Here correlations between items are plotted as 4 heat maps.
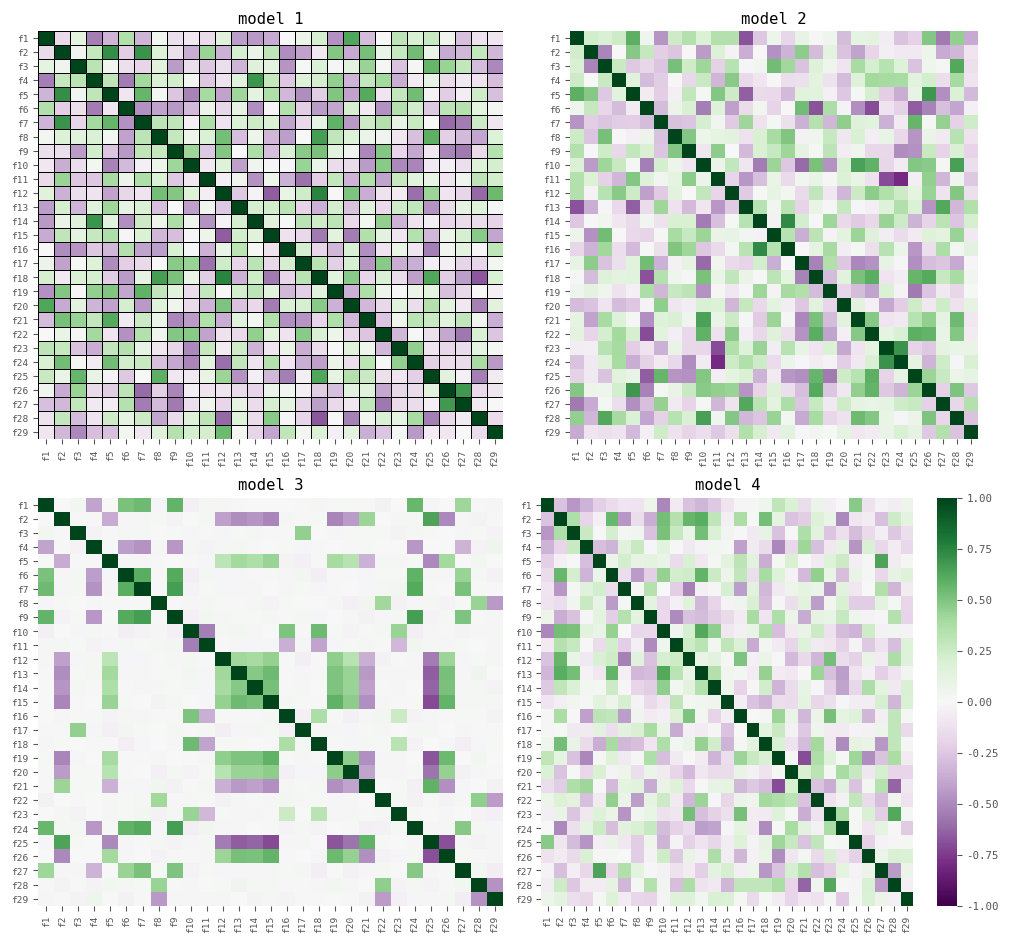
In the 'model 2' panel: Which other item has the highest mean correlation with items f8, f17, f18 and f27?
f16
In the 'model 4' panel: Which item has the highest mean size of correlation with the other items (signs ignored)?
f2
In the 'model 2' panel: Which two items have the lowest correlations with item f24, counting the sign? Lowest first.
f11, f9
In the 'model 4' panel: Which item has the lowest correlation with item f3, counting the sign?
f1
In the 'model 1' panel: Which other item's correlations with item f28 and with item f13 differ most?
f10
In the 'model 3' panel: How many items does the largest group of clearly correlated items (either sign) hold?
11
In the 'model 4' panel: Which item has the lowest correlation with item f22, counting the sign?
f8
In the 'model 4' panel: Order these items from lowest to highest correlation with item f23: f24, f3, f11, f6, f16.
f3, f11, f6, f24, f16
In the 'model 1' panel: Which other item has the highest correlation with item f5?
f2
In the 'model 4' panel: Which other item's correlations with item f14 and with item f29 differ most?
f10
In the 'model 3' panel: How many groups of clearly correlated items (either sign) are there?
5
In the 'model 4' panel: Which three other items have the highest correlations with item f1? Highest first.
f25, f19, f20
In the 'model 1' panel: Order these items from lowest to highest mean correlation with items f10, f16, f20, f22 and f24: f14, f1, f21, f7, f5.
f21, f5, f7, f14, f1
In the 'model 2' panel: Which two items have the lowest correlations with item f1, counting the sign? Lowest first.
f13, f27
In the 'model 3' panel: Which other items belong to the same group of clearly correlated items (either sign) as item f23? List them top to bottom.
f10, f11, f16, f18
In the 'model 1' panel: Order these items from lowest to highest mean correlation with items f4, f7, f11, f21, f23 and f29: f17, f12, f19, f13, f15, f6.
f17, f6, f12, f15, f13, f19
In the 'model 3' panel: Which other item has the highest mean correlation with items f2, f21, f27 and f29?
f25
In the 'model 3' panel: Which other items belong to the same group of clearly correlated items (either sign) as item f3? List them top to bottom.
f17
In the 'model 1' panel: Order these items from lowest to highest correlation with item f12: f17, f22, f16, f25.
f22, f16, f17, f25
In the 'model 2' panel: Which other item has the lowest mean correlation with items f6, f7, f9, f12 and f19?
f25
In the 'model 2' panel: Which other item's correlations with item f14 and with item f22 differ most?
f10
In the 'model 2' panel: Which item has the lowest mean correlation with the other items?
f6
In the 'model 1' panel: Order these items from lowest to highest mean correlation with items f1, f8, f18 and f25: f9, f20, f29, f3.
f29, f9, f3, f20
